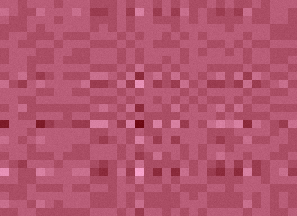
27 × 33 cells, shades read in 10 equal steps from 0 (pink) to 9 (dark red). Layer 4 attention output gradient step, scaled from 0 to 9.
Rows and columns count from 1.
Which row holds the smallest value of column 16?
22
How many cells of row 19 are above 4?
10
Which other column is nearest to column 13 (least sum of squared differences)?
30
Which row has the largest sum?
21
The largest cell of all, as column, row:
16, 16
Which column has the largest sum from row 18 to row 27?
12
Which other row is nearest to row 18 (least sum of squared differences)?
2
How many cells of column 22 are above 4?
9
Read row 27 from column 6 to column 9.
5 5 5 5
